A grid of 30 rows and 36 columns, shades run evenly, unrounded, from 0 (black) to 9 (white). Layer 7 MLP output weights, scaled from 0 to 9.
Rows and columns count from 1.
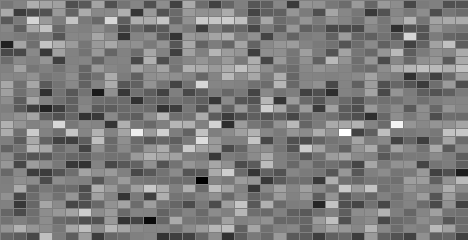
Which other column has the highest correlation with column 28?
15
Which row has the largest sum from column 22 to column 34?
16
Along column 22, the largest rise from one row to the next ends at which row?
14
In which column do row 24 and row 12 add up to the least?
20
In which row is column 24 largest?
19
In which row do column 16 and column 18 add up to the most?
3
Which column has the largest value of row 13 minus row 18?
21
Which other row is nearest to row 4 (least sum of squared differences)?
13
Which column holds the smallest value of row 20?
17
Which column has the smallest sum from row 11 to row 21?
7
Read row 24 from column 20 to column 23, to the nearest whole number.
2 5 6 5
